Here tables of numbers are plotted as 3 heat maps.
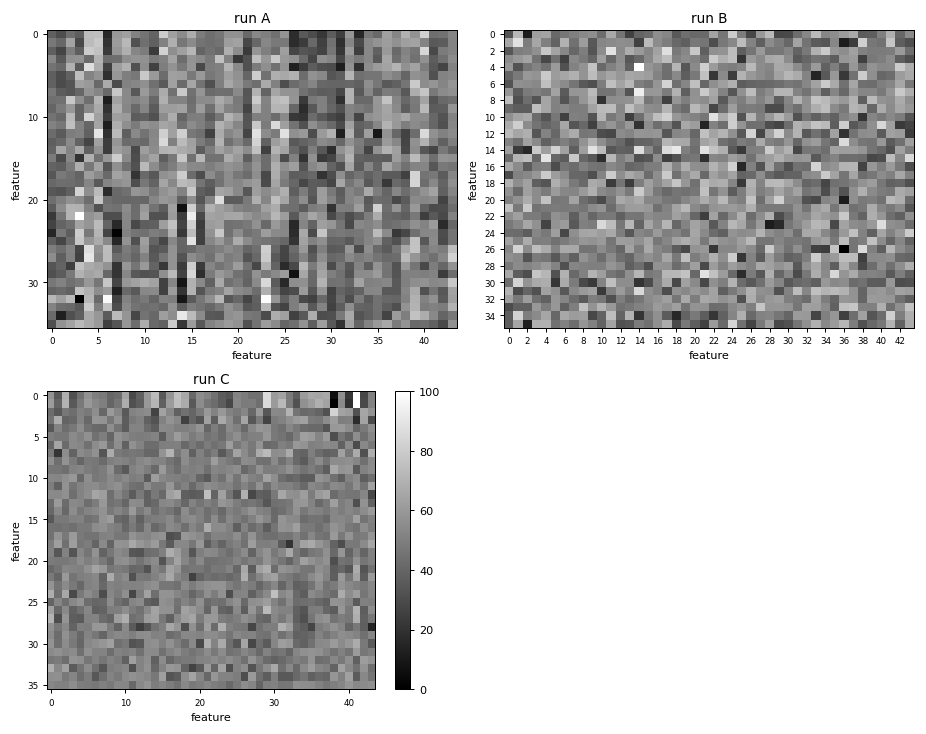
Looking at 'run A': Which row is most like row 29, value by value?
23
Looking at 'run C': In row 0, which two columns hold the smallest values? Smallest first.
38, 40
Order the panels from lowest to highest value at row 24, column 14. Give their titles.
run A, run C, run B
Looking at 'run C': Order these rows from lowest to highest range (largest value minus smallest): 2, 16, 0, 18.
16, 18, 2, 0
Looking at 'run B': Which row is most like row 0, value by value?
35
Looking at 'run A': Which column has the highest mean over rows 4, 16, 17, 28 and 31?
4
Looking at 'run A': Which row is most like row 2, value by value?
0
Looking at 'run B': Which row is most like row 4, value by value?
7
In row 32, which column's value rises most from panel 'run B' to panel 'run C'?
11
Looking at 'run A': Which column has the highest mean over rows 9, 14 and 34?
14
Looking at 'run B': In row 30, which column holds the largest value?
1
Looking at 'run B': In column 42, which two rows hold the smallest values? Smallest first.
11, 30
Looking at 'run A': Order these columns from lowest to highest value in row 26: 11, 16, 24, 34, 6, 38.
11, 24, 16, 34, 38, 6
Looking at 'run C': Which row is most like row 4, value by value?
25
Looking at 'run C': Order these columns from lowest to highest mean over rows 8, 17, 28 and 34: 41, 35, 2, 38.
35, 41, 2, 38
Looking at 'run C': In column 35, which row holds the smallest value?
28
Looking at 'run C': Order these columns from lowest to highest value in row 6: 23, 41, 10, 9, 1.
41, 10, 23, 9, 1
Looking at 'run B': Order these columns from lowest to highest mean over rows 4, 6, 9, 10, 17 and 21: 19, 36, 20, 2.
36, 19, 2, 20
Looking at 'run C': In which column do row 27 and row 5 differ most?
34
